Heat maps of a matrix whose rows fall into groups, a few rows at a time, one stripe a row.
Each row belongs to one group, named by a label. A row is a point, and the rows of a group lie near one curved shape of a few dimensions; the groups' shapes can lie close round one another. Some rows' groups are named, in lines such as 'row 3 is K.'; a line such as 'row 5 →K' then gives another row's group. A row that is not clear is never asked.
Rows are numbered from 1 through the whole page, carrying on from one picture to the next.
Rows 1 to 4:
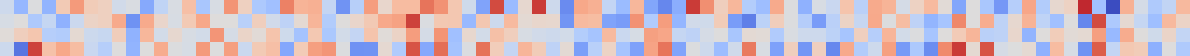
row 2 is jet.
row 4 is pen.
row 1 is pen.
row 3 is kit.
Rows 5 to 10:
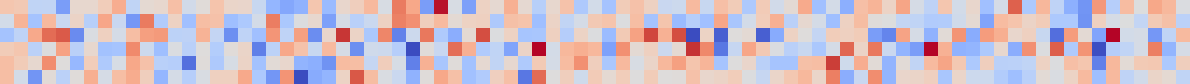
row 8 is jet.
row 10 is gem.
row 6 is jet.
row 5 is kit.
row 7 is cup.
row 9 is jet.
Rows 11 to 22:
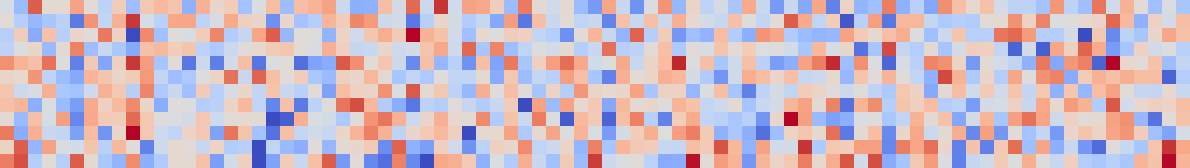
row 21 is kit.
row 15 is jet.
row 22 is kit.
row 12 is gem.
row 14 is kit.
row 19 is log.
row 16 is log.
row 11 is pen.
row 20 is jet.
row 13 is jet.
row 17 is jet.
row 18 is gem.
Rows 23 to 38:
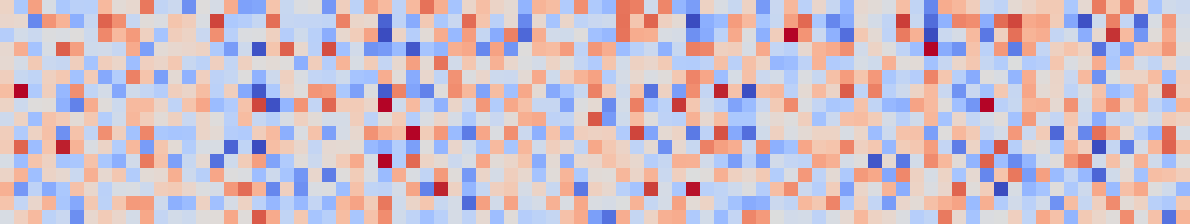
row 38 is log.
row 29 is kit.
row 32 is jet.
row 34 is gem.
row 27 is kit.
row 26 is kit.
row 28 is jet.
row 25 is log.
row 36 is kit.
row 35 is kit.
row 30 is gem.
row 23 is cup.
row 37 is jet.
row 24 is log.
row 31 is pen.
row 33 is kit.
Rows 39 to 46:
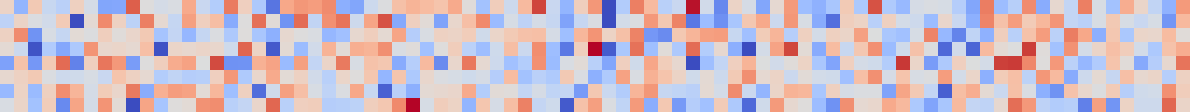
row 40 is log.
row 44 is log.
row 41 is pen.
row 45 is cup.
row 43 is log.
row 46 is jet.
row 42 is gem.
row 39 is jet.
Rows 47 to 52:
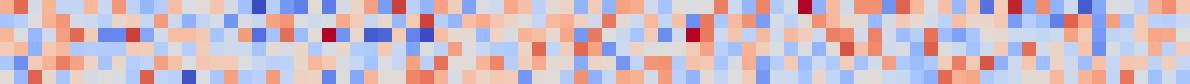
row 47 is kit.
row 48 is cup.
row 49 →kit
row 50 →jet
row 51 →pen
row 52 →cup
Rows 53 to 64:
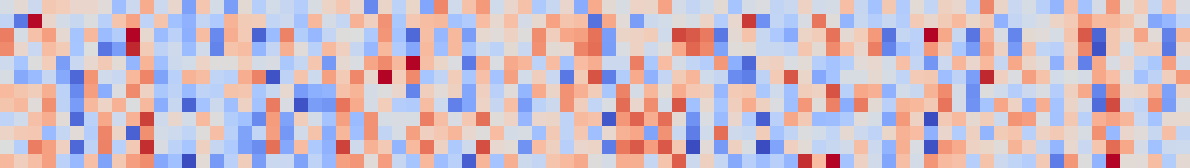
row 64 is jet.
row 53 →pen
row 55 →jet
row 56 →jet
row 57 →jet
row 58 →gem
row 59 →jet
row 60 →jet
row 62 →kit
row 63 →cup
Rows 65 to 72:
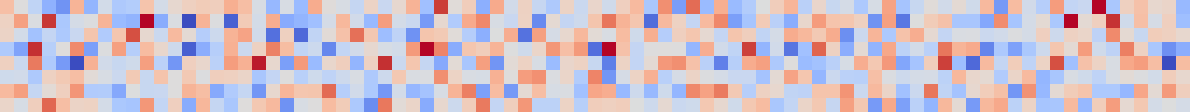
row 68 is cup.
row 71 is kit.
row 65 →kit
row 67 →gem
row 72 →pen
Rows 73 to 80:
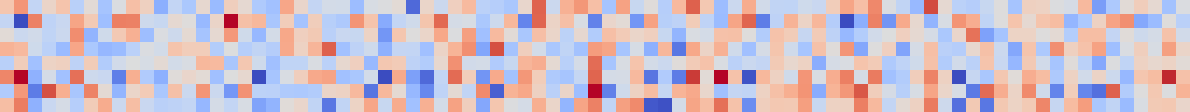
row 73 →jet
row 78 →kit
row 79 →pen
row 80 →pen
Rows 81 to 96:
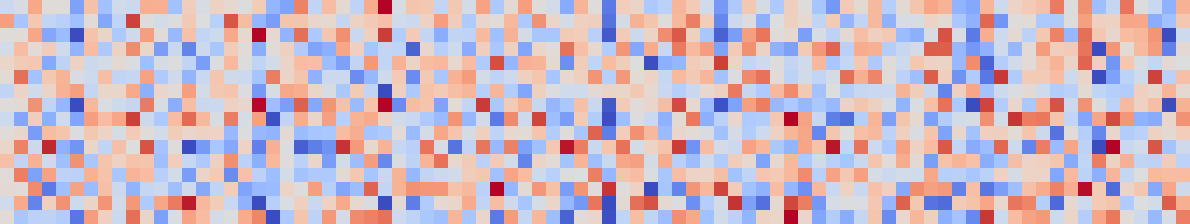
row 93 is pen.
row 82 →jet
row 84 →jet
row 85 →pen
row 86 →jet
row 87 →cup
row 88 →log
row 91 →jet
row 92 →cup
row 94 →pen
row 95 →cup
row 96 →gem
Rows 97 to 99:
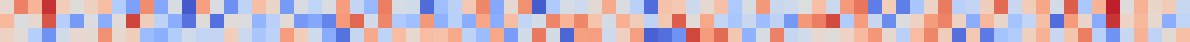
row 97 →pen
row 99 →pen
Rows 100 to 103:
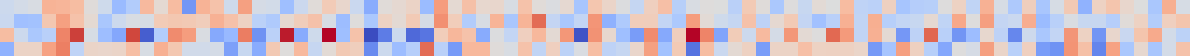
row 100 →pen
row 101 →pen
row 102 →kit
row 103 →cup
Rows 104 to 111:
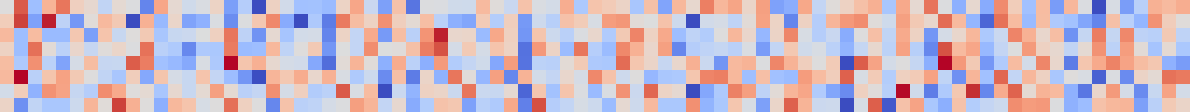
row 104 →kit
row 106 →cup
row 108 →log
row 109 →kit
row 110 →log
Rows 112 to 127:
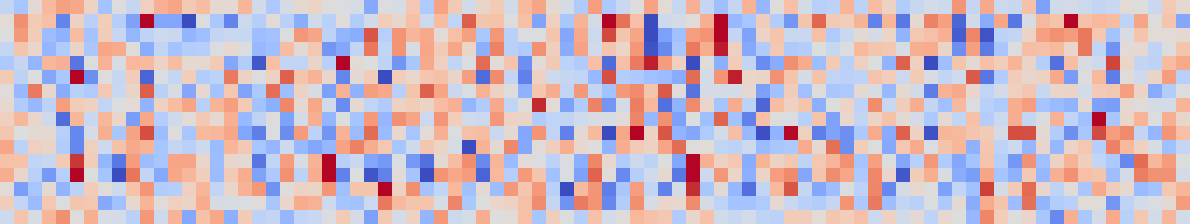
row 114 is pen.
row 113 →pen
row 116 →cup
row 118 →cup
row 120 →kit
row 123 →kit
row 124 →kit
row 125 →gem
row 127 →pen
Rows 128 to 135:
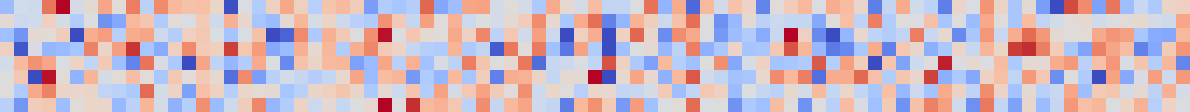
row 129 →jet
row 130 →log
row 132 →pen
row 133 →pen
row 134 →pen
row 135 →gem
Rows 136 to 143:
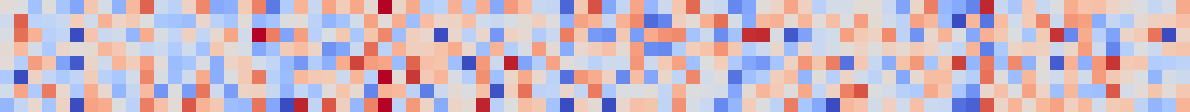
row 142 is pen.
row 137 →pen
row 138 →log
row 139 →pen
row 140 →jet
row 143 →log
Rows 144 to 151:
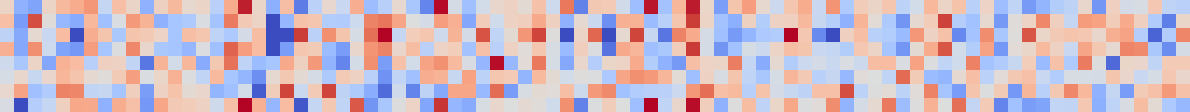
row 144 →kit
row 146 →log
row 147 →log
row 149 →cup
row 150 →kit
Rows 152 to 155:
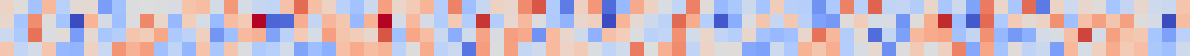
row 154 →gem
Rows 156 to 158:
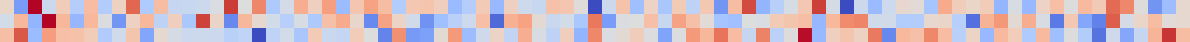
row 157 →pen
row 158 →kit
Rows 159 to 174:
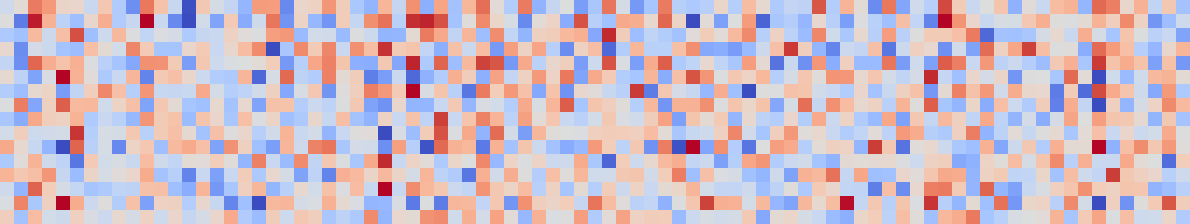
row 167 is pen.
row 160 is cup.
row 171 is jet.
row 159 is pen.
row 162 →gem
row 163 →pen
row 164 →kit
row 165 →jet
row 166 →kit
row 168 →cup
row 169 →kit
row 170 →log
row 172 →gem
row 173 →kit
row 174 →cup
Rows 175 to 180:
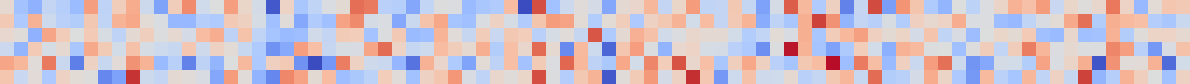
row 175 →gem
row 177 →pen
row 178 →log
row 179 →jet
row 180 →jet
